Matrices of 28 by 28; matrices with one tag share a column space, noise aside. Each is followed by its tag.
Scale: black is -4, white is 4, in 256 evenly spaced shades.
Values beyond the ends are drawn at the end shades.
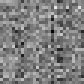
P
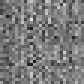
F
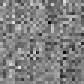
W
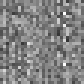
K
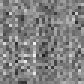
K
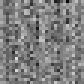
F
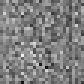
K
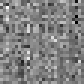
W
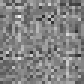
W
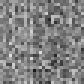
K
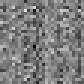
P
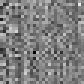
W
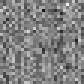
P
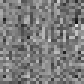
F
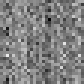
K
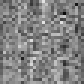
W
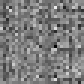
P
